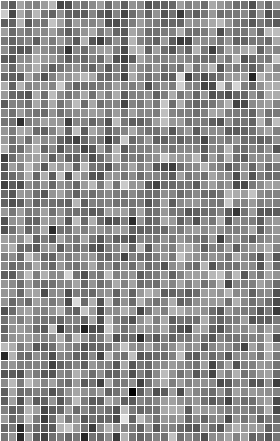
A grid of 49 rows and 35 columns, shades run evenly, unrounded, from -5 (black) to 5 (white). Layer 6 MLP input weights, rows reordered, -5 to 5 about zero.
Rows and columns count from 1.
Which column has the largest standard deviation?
16
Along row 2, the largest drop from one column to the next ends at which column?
2
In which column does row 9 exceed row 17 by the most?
11
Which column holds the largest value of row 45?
10
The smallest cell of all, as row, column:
44, 17
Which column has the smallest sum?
13
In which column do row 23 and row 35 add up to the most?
29
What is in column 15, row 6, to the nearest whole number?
0
